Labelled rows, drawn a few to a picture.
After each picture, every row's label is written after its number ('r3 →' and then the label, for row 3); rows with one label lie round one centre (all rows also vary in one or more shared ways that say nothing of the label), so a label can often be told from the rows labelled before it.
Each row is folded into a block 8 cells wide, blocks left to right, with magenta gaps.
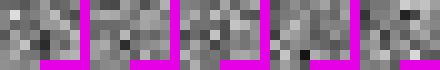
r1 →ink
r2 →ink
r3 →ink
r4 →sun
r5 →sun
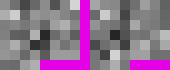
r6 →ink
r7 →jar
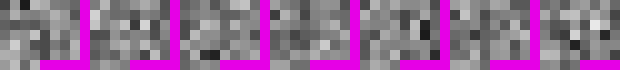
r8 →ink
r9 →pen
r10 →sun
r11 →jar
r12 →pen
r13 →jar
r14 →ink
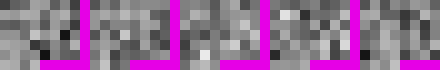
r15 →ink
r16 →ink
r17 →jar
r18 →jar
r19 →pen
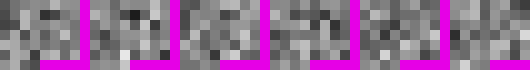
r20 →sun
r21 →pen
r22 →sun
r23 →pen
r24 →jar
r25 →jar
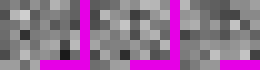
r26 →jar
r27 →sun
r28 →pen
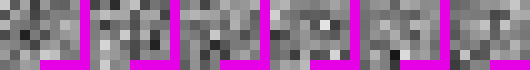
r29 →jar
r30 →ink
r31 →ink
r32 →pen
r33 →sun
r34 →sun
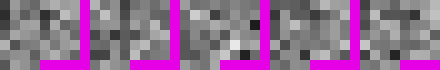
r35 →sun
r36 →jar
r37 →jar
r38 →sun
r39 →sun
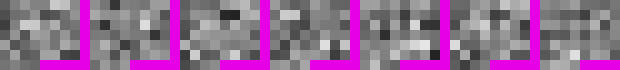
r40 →sun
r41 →ink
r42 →sun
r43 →jar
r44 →pen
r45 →sun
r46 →pen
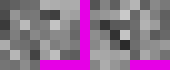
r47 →sun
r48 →ink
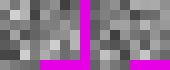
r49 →jar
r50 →sun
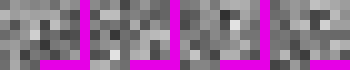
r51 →ink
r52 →jar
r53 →sun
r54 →sun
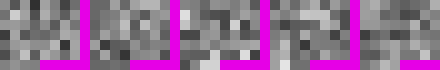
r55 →jar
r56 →sun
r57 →pen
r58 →ink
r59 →pen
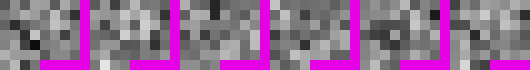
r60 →ink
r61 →ink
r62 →jar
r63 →jar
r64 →ink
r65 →ink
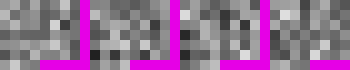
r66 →pen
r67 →pen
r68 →pen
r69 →jar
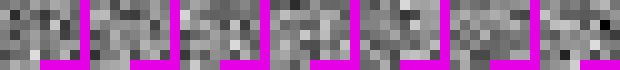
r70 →pen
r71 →pen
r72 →pen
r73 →ink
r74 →sun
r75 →ink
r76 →pen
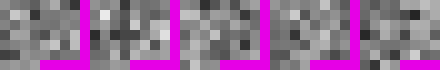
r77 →jar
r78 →jar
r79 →ink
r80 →jar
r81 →sun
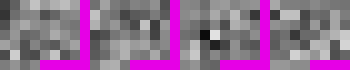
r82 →sun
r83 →pen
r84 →ink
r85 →jar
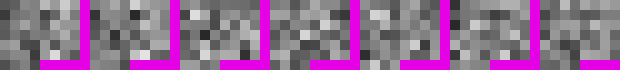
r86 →sun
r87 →sun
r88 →jar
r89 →ink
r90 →jar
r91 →sun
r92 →sun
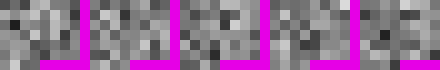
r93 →ink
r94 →jar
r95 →sun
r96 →ink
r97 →sun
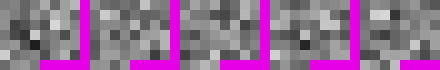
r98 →ink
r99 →jar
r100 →pen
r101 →ink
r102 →jar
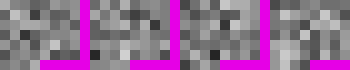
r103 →jar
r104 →pen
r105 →sun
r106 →ink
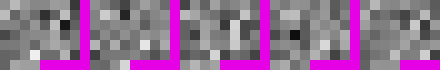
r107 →pen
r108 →jar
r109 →pen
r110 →jar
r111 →pen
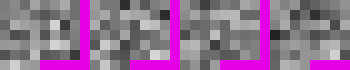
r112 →pen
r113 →ink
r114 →ink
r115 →pen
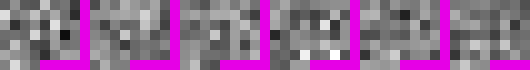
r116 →ink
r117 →ink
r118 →ink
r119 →pen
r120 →pen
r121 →pen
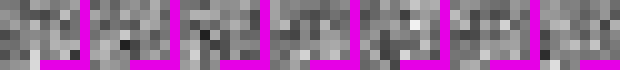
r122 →pen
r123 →ink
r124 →ink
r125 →pen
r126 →sun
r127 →pen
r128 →pen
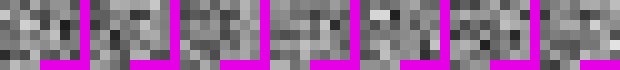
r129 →pen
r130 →sun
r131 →sun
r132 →pen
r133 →jar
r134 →ink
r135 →sun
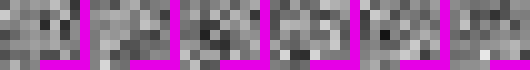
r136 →pen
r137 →ink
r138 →ink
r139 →sun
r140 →jar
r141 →pen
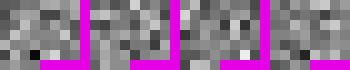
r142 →sun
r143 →ink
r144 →pen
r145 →sun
